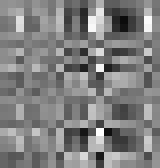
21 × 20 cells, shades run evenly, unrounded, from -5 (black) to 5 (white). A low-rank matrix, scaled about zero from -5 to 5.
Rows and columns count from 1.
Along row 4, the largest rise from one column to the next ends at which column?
12
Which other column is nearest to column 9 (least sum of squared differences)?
15
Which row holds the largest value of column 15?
20
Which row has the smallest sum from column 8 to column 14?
17
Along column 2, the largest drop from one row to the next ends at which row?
10
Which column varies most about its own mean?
13
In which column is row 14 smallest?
16
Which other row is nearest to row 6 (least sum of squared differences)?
11
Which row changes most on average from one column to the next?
3
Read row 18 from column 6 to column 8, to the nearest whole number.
1 0 2
